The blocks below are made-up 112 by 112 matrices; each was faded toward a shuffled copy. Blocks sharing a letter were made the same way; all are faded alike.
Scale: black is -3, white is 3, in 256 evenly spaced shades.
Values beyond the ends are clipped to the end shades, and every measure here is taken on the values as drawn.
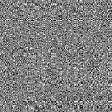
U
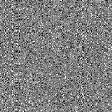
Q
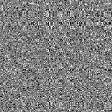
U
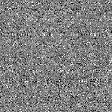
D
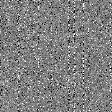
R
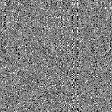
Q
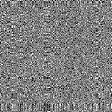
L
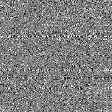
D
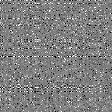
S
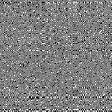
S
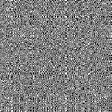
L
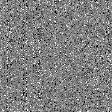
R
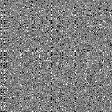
Q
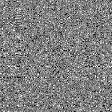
D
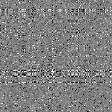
S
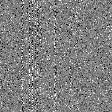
R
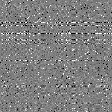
S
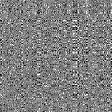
L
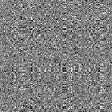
L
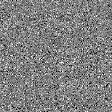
D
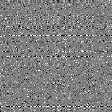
S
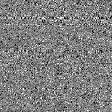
D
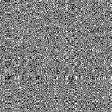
U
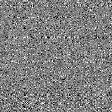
D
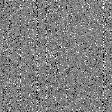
R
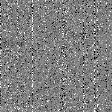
R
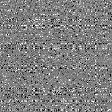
S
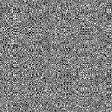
U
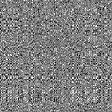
L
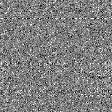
D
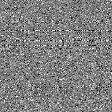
D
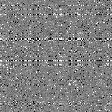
S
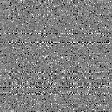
S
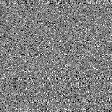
D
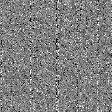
R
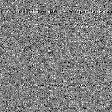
D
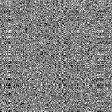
U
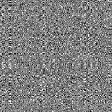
U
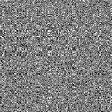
U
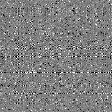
S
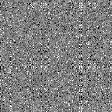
Q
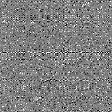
S
